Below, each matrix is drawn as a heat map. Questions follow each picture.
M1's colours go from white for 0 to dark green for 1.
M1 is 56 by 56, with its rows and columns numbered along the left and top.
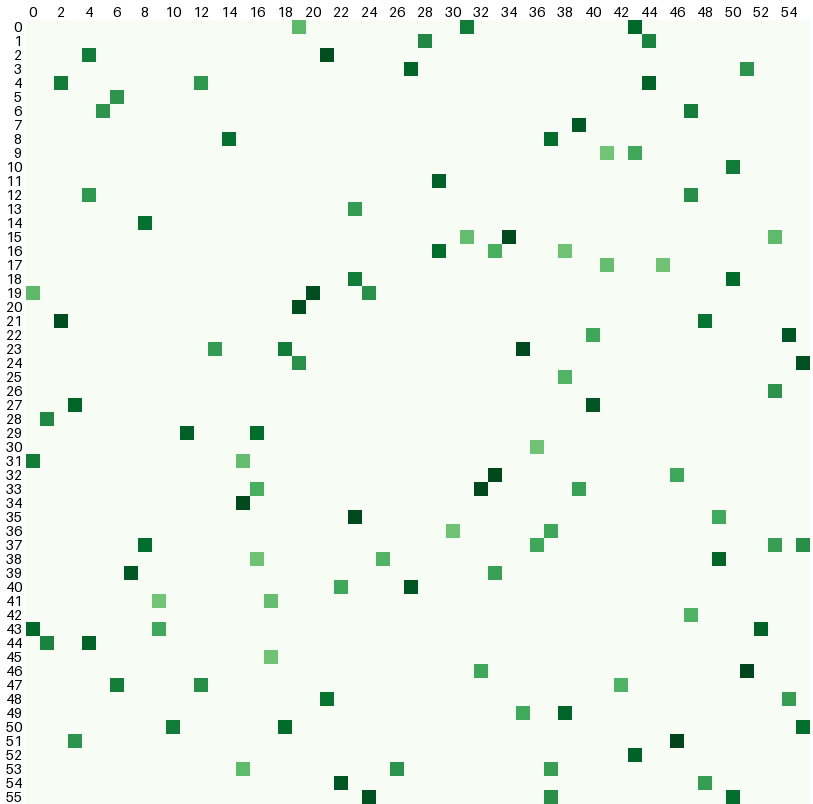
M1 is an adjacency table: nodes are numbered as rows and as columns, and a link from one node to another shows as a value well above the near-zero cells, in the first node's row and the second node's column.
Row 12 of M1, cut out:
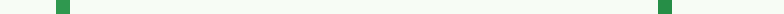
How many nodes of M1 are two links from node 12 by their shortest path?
4
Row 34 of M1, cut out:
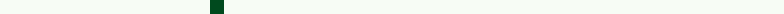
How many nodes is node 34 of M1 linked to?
1
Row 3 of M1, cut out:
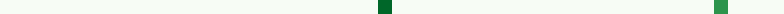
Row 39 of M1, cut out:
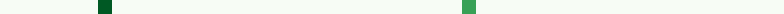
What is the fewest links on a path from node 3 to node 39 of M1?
5
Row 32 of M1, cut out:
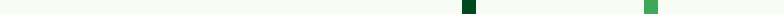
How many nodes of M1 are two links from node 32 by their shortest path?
3
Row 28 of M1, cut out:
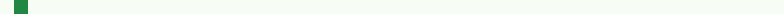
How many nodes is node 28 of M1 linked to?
1
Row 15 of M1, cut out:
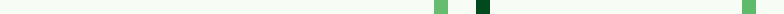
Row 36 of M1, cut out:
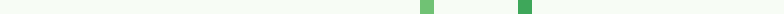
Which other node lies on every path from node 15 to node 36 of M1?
node 37
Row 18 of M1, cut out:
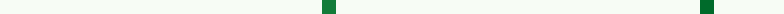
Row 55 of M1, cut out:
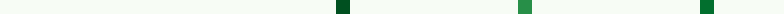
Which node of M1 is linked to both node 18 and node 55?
node 50
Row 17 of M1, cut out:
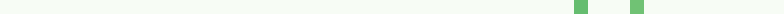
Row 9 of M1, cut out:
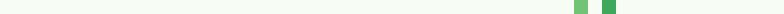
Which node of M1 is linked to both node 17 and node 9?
node 41
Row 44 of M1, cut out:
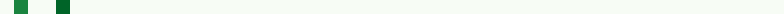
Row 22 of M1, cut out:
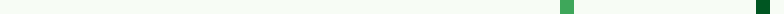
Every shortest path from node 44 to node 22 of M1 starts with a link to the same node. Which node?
node 4
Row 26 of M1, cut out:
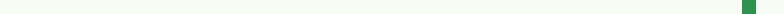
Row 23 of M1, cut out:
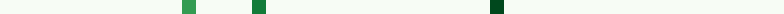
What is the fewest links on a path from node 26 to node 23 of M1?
6
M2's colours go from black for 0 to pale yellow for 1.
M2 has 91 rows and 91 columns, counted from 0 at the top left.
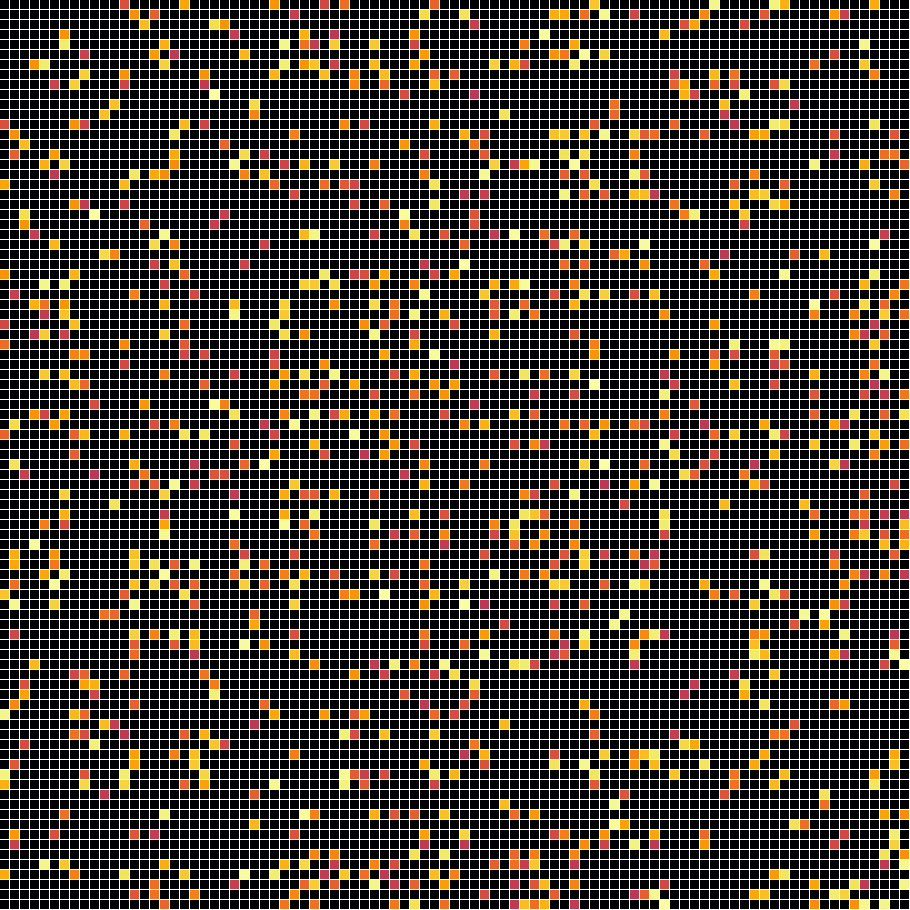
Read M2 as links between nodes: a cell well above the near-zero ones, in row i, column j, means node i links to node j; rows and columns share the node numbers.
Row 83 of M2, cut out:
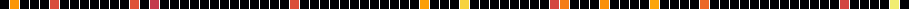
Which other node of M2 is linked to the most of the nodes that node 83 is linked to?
node 58
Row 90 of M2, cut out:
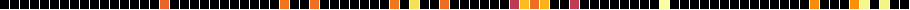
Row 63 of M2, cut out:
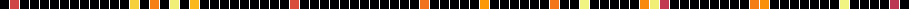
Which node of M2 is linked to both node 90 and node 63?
node 66
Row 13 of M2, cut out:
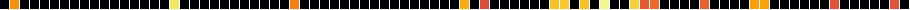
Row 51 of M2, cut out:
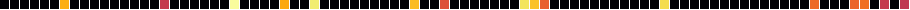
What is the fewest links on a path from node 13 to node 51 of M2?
3
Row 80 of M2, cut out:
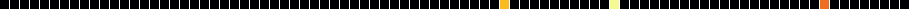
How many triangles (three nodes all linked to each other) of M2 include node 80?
1
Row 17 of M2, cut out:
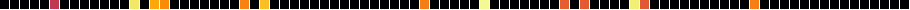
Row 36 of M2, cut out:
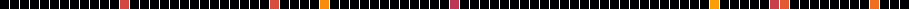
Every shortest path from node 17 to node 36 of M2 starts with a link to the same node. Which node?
node 24
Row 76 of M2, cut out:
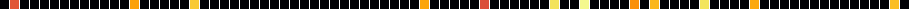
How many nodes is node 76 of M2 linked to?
12
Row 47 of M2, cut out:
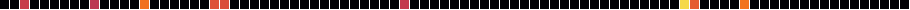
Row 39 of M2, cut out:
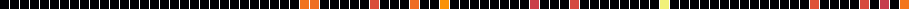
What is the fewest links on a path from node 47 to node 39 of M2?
6
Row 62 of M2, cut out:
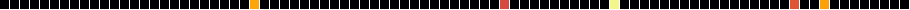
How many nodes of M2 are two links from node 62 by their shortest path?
4
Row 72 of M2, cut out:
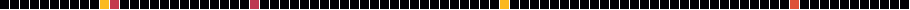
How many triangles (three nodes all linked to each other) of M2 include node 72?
6
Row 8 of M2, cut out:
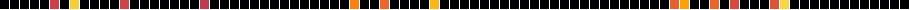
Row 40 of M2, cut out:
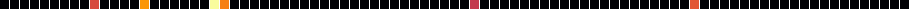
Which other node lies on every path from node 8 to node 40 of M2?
node 68
